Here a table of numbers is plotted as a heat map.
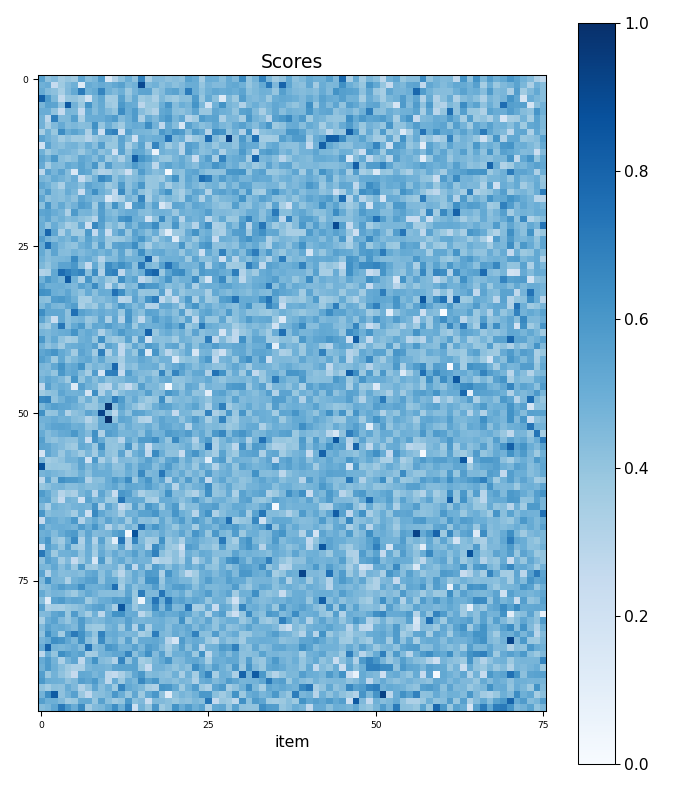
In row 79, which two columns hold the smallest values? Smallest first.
64, 26
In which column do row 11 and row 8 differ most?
11
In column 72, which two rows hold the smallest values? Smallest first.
3, 74
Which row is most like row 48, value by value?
32
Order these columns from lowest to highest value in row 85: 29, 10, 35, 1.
35, 10, 29, 1
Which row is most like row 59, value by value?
77
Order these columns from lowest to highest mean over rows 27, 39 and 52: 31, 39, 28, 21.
28, 31, 21, 39
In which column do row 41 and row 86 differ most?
16
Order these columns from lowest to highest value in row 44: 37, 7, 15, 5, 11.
7, 15, 5, 37, 11
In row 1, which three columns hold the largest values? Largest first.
15, 36, 34
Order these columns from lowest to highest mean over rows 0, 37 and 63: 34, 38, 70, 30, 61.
34, 38, 30, 70, 61
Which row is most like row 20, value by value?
45
